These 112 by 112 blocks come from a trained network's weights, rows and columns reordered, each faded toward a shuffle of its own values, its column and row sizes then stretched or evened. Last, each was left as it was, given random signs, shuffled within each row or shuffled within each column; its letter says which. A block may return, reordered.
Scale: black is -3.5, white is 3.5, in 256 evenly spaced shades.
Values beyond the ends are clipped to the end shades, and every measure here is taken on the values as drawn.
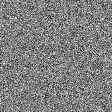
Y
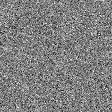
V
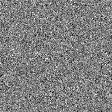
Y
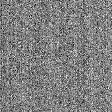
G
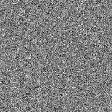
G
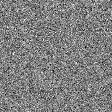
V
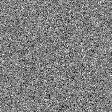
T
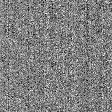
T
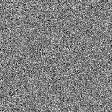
G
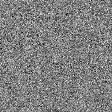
Y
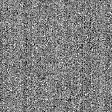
G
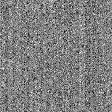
G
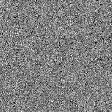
G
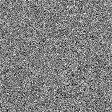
T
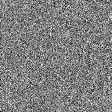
T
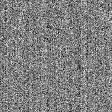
G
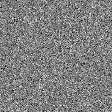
Y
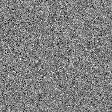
T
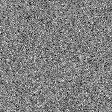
V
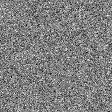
V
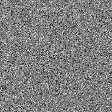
G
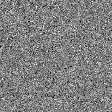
Y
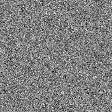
V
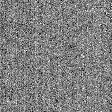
T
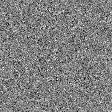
V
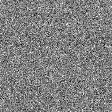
Y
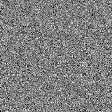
G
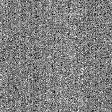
G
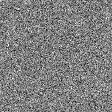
T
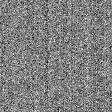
T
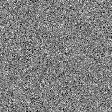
G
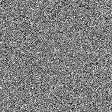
Y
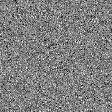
G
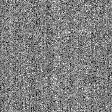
G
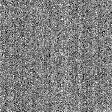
G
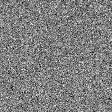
T
